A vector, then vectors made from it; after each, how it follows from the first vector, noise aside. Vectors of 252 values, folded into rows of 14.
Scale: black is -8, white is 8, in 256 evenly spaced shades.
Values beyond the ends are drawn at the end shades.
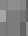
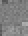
reversed, partly zeroed.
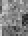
reversed, negated, scaled up.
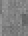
reversed, negated, shrunk.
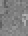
reversed, partly zeroed.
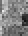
reversed, negated, scaled up.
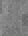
reversed, negated, shrunk.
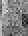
reversed, negated, scaled up.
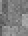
reversed.
